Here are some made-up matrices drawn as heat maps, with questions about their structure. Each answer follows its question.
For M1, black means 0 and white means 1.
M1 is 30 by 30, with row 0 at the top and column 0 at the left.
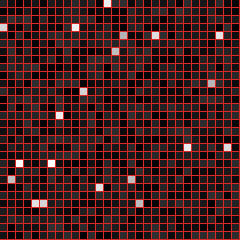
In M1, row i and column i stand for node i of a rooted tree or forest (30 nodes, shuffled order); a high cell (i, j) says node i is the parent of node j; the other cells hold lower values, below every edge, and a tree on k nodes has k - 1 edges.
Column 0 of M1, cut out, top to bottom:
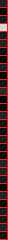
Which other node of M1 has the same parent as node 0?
9
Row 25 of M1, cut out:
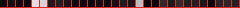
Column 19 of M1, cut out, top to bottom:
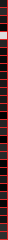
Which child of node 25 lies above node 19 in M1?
4
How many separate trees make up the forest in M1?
10
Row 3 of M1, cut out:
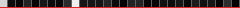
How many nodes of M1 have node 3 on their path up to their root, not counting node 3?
3
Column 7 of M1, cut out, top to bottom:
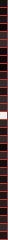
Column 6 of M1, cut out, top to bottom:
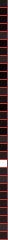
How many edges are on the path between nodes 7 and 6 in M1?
2
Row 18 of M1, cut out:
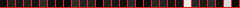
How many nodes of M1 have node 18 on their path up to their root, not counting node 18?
3
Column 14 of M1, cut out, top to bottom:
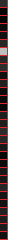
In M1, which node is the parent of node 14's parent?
20
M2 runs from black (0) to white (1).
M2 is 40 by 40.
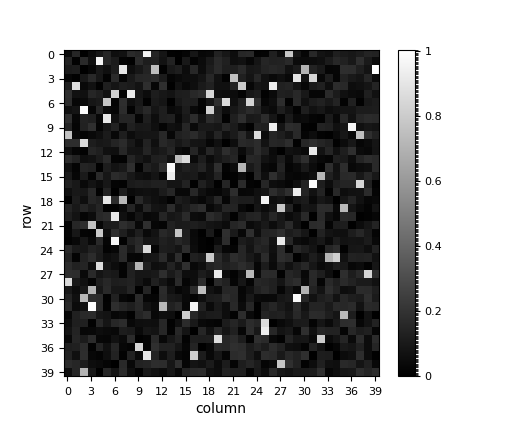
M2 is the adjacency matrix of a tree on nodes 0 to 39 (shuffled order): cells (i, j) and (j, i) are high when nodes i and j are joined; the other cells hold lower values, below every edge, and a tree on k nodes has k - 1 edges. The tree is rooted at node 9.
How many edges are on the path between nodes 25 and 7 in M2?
2
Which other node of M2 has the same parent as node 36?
26
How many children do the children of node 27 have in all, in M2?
1
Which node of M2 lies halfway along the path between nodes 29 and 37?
31
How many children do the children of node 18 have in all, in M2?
3
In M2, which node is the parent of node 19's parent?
32
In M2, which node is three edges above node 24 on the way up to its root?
16
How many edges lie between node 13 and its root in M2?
5
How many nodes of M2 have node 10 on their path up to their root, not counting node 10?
3
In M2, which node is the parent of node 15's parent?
14
